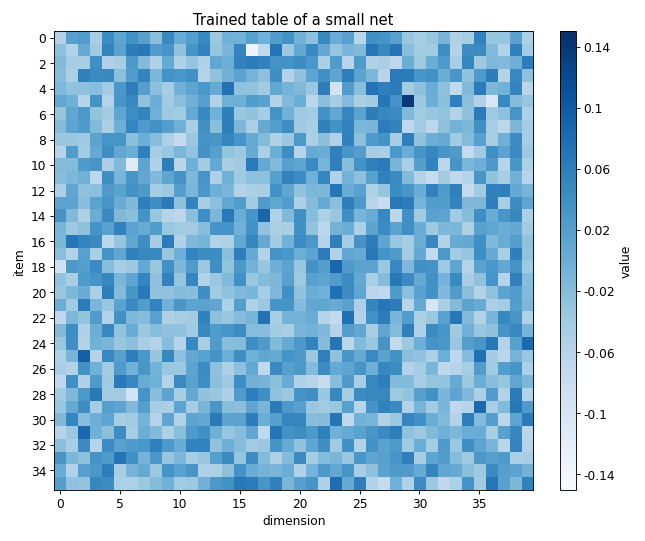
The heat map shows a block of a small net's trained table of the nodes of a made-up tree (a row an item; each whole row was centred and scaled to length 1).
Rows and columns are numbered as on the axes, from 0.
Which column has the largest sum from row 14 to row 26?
38
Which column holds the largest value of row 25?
2
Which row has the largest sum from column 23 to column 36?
3
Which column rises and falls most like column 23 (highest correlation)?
30
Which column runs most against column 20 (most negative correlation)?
24
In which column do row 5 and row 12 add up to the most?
29
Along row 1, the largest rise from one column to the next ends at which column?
18
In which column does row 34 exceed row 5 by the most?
36
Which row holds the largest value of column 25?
35
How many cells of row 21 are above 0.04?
6
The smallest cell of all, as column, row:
16, 1
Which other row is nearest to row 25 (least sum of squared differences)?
0
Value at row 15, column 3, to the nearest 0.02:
0.04
